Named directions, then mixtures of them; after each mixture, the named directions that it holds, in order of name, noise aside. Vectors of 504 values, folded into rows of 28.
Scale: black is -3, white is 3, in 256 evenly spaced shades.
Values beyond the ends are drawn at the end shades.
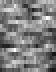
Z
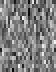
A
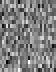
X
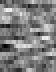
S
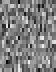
A, X.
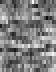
A, S, Z.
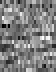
S, X.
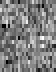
A, S, X.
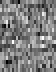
A, S, X.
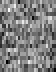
X, Z.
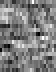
A, S.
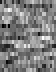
S, X.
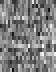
A, S, Z.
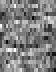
S, X, Z.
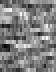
S.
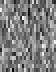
A.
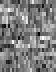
A, S, X.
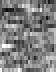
S, X, Z.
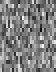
A, X.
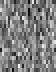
A.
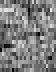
A, S, Z.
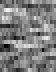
S.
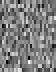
X.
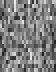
A, X, Z.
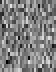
X.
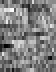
A, S, Z.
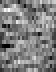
S, X, Z.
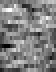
S, Z.
